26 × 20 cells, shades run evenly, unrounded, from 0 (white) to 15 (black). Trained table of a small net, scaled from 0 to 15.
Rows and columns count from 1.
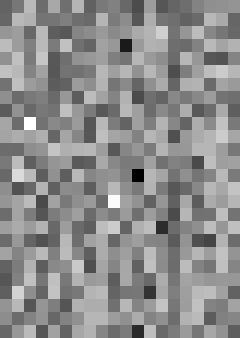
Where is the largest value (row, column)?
14, 12
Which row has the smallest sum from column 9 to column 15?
3
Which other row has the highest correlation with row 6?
11
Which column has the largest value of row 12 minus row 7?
2
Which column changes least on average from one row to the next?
15
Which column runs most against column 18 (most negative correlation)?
16
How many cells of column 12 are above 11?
2
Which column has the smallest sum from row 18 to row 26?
9
